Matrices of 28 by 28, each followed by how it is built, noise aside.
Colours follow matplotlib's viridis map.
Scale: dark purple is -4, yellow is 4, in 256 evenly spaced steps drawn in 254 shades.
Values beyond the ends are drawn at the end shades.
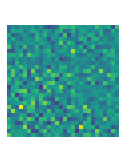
lower triangular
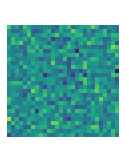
noise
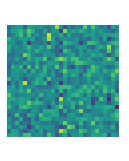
uneven columns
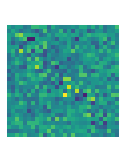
banded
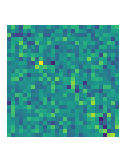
banded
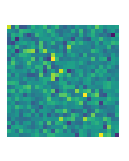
banded
